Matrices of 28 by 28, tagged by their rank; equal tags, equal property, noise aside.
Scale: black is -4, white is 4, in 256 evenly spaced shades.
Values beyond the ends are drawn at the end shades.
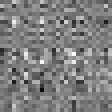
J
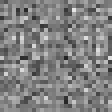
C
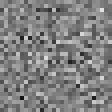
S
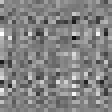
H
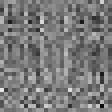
J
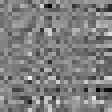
H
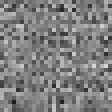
C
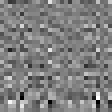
H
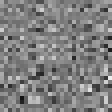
J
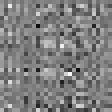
J
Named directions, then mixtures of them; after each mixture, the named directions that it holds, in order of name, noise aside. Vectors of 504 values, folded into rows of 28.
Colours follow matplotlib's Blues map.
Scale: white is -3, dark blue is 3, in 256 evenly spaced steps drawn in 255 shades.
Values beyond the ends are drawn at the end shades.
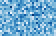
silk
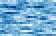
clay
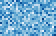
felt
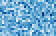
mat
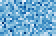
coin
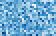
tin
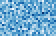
mat, silk.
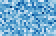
clay, mat, silk.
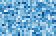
clay, mat, tin.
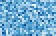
tin.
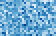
tin.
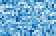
clay, mat.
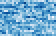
clay, mat, tin.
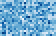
clay, coin, tin.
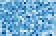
clay, coin, tin.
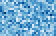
felt, mat.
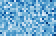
felt, tin.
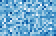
coin, silk.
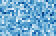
mat.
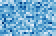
clay, coin.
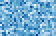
felt, silk, tin.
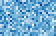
coin, felt.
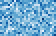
felt.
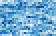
clay, coin.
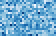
clay, felt, tin.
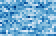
clay, felt, tin.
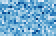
clay, mat, silk.
